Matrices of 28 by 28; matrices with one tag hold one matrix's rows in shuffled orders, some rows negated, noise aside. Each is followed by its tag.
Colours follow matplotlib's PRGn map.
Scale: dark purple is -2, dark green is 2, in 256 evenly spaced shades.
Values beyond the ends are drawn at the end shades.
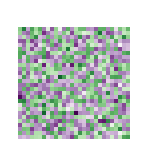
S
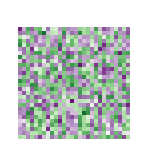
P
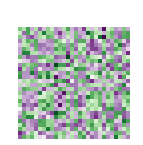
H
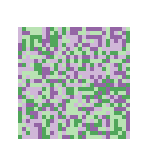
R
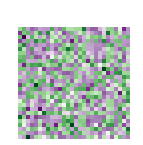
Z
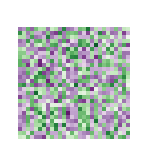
P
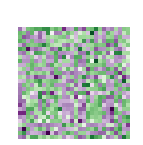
Z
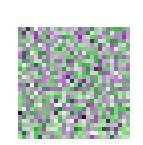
S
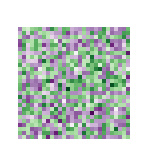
R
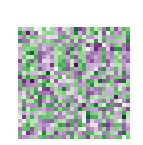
H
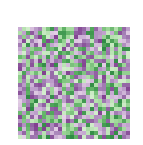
S
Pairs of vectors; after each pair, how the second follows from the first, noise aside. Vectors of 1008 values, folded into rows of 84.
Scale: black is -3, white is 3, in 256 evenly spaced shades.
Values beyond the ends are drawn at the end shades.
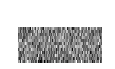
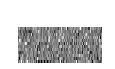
partly zeroed.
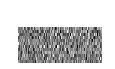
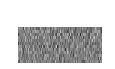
negated, shrunk.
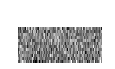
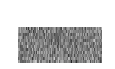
negated, shrunk.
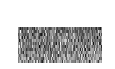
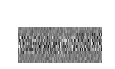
partly zeroed.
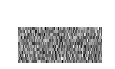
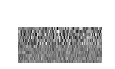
reversed, partly zeroed.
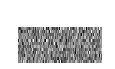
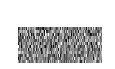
wrapped around.
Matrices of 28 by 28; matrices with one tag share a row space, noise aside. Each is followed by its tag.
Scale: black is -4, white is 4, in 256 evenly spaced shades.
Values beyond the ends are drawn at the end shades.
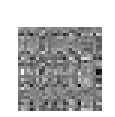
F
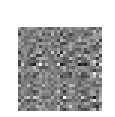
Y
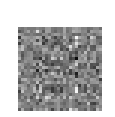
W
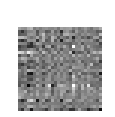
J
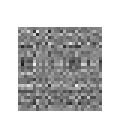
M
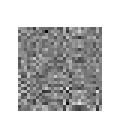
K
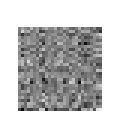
F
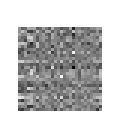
J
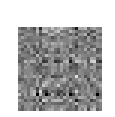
W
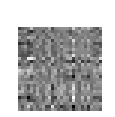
J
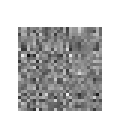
K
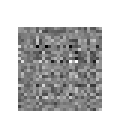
W
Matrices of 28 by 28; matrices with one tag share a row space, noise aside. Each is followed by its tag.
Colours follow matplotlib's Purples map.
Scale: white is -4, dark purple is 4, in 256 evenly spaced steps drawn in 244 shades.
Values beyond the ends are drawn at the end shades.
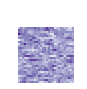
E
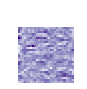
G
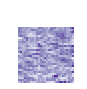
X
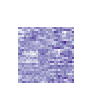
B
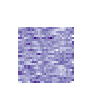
X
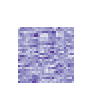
E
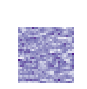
B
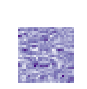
E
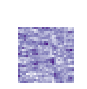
E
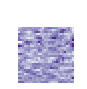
X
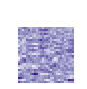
E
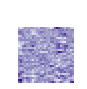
B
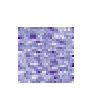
X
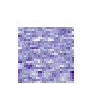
X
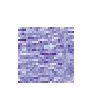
E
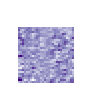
B
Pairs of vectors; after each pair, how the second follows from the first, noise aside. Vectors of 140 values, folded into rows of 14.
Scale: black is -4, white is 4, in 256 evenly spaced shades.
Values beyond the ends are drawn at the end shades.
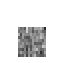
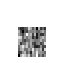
reversed, scaled up.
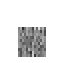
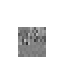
wrapped around, partly zeroed.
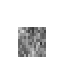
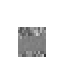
wrapped around, partly zeroed.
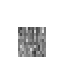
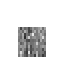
reversed.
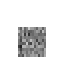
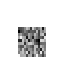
wrapped around, scaled up.
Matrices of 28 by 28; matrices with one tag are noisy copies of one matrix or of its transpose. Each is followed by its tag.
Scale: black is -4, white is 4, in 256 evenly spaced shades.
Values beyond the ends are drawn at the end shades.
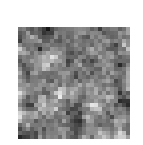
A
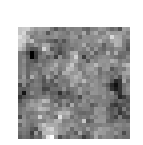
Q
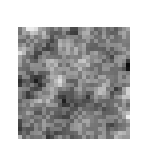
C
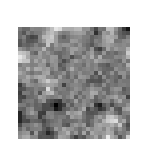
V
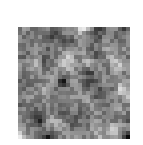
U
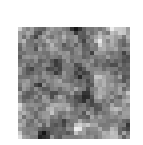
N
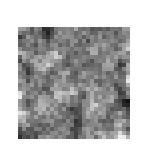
A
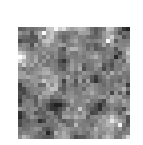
V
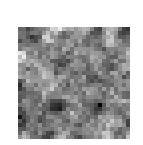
V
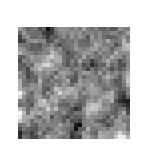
A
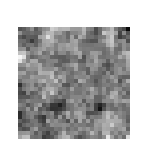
V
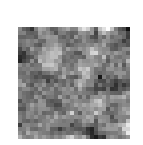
A
